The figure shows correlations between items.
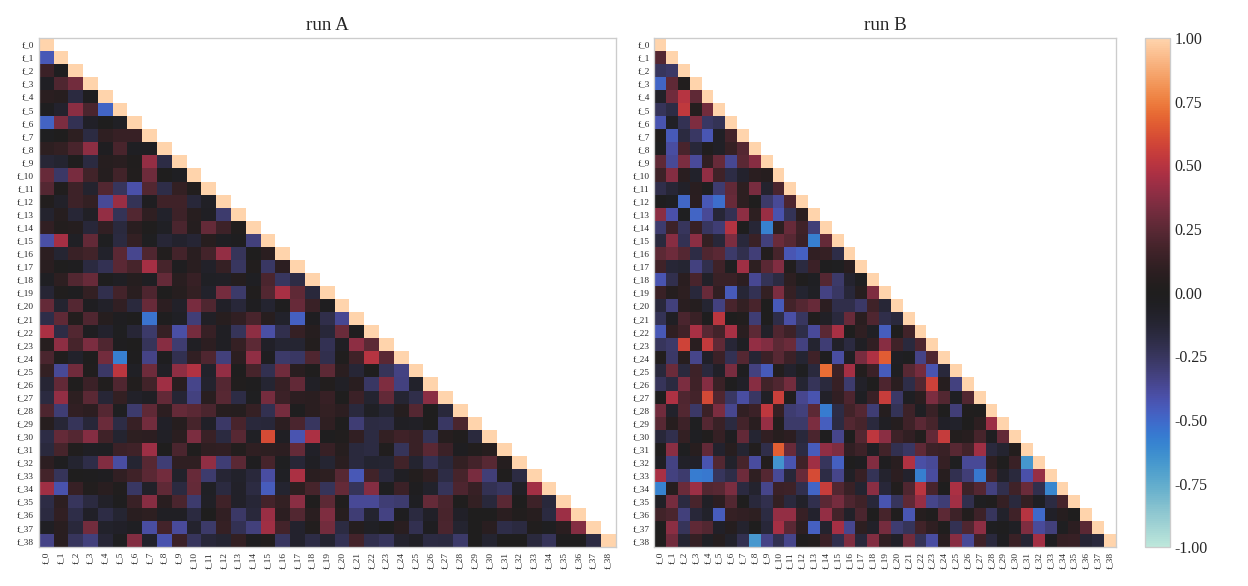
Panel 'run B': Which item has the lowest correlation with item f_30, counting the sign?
f_15
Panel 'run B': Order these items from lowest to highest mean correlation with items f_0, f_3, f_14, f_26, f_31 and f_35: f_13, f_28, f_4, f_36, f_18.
f_13, f_28, f_18, f_4, f_36
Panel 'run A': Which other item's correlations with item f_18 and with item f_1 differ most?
f_34
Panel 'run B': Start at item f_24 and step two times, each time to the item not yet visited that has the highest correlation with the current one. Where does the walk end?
f_27
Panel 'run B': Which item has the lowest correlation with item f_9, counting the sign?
f_14
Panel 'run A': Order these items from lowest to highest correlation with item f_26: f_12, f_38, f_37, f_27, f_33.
f_38, f_37, f_33, f_12, f_27
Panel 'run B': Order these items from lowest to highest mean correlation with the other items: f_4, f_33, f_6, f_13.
f_33, f_13, f_6, f_4
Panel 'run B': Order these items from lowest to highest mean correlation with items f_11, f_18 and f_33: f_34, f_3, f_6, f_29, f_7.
f_29, f_3, f_34, f_6, f_7
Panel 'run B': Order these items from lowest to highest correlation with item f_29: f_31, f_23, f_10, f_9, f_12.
f_12, f_31, f_10, f_23, f_9
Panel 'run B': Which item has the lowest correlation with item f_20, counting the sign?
f_10
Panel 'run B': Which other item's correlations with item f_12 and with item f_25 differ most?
f_16
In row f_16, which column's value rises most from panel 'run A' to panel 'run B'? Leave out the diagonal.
f_38
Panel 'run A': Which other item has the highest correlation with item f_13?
f_4
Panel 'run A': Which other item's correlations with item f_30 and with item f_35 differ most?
f_17
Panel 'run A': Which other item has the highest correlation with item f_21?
f_23
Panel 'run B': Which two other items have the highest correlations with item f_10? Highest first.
f_31, f_27
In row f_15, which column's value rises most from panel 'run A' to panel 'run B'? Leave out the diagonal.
f_22
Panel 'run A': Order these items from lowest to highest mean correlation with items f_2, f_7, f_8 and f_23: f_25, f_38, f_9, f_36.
f_38, f_36, f_9, f_25
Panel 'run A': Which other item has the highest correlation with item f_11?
f_32
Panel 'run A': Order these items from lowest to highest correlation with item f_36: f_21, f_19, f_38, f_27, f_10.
f_21, f_10, f_38, f_27, f_19
